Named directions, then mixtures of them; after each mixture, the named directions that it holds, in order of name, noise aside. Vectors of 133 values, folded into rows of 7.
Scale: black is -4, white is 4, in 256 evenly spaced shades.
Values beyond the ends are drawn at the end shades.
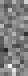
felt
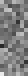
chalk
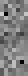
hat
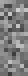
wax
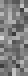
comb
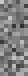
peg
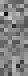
comb, hat.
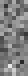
felt, hat.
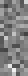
felt.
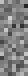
peg.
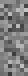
wax.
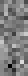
felt, hat.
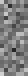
chalk, hat, peg.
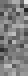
comb, felt, hat.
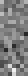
comb, felt.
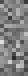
felt, peg, wax.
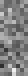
comb, felt.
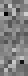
hat.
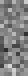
felt.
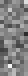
felt, wax.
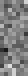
felt.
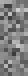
wax.
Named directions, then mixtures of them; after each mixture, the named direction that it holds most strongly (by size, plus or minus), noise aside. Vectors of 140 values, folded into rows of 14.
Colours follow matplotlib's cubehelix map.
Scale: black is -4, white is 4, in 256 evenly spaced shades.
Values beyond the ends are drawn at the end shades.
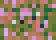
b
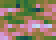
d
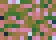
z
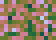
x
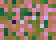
b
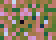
b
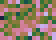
z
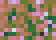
x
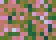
x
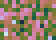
b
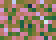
x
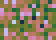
b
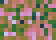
b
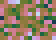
z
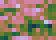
d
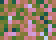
x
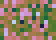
b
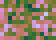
x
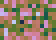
b
